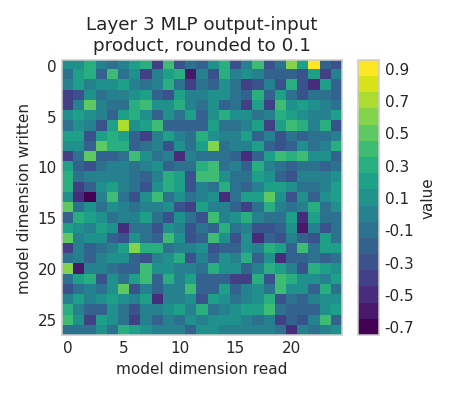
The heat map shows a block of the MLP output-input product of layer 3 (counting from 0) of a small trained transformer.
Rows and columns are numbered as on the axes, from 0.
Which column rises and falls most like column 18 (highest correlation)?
24
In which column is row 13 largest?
18
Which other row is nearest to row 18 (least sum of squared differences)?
26
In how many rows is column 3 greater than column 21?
14
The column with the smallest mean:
11
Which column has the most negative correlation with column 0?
6
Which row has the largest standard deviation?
0
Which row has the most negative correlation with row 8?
9
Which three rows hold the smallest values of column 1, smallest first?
20, 13, 12
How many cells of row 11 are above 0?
9
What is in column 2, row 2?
0
